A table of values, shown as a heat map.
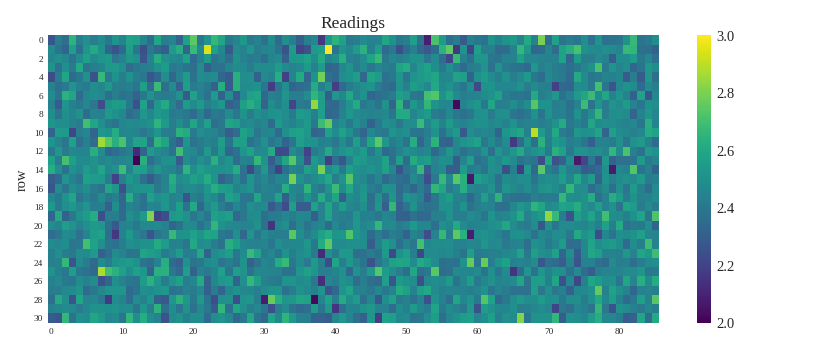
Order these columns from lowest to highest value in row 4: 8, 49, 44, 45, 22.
44, 8, 22, 49, 45
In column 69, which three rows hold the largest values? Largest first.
0, 14, 11
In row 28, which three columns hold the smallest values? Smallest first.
37, 30, 8
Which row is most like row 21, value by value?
15
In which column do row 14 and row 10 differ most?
68
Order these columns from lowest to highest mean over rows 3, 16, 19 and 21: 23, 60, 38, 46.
46, 60, 38, 23
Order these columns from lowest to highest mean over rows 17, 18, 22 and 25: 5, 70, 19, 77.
19, 70, 77, 5
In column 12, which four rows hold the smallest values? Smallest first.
13, 12, 7, 6
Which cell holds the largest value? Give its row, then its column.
1, 39
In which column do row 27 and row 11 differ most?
7
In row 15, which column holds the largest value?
34
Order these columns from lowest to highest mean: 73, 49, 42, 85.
73, 49, 85, 42
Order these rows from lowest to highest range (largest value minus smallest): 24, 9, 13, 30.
9, 24, 30, 13
